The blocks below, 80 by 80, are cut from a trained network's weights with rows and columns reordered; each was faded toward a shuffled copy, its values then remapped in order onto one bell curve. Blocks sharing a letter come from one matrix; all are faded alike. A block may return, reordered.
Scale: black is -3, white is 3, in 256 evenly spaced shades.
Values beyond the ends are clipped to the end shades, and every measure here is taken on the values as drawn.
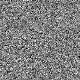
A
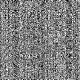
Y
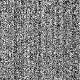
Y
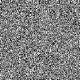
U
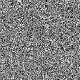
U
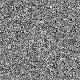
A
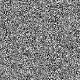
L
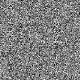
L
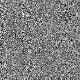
L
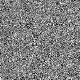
A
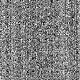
Y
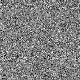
A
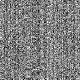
Y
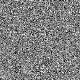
A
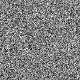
A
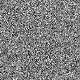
U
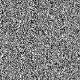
L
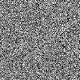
L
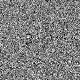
A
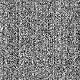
Y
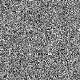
A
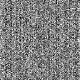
Y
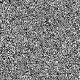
U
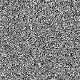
A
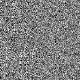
L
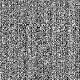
Y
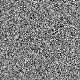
A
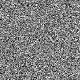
A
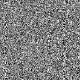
L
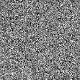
L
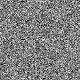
A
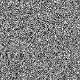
U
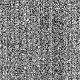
Y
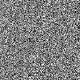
L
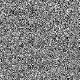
L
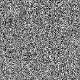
U
